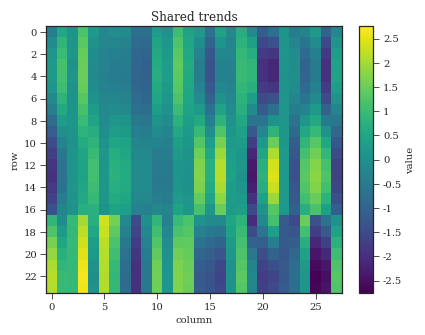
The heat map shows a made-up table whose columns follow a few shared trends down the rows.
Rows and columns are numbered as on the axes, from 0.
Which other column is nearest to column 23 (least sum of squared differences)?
19
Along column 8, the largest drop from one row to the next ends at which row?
17
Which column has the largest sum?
3
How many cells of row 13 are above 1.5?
4
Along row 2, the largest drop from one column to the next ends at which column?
20
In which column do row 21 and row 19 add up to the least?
25
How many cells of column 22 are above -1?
17
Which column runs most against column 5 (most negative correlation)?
22
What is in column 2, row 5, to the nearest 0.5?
0
